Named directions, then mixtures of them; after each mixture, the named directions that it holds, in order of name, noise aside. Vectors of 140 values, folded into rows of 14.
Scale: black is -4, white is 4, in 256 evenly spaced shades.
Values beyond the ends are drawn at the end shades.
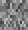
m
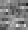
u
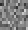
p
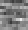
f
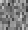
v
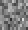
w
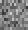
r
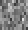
v, w.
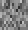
m.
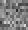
m, p, u.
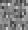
f, v.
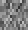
m.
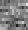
u.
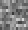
u, w.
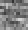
f.
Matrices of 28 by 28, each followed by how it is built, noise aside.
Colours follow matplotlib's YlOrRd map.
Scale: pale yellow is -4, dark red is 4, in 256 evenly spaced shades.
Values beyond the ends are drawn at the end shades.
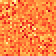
block diagonal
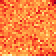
smooth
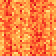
blocks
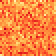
smooth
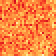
smooth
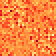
block diagonal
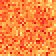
smooth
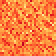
Toeplitz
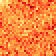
smooth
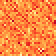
Toeplitz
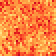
smooth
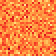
blocks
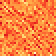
Toeplitz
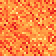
Toeplitz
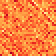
Toeplitz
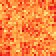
smooth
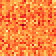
blocks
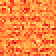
blocks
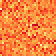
block diagonal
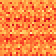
repeating columns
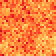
smooth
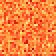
repeating columns
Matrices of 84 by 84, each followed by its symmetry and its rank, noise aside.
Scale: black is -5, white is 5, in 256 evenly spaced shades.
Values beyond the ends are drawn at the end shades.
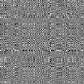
no symmetry, rank four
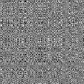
antisymmetric, rank six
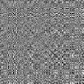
symmetric, rank four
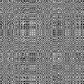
symmetric, rank three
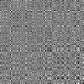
symmetric, rank three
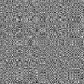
antisymmetric, rank six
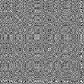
symmetric, rank six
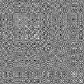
symmetric, rank six
